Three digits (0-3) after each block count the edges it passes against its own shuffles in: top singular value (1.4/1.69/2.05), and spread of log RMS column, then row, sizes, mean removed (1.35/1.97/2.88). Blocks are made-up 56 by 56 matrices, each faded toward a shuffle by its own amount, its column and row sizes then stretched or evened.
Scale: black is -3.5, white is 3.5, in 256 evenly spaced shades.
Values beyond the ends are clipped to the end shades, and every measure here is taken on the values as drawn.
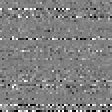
3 0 3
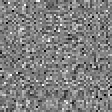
3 0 0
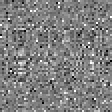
3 0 1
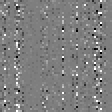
0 3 0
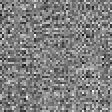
3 2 0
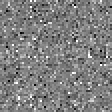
0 1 0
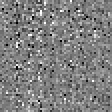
0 2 1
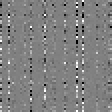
3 3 1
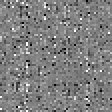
2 2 0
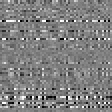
3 0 3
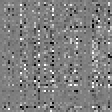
2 3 2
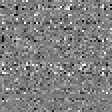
0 1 3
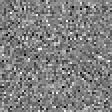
1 0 1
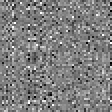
3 2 0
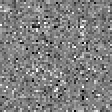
1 1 1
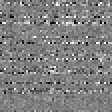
0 1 3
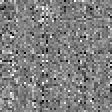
2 2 1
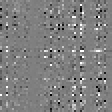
2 3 2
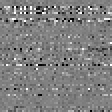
2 1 3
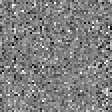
1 1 1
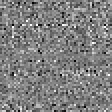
1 0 2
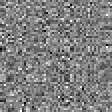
3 1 0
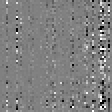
1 3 1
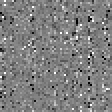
1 2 0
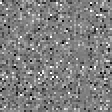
0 1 1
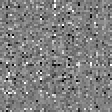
0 2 1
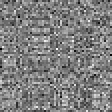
3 0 0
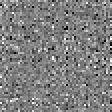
2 2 1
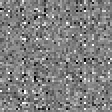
2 2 2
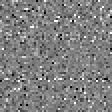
1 0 1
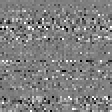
1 0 3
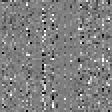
0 3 1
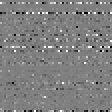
2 0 3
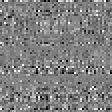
3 0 3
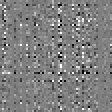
1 3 2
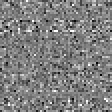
2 0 2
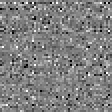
2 1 2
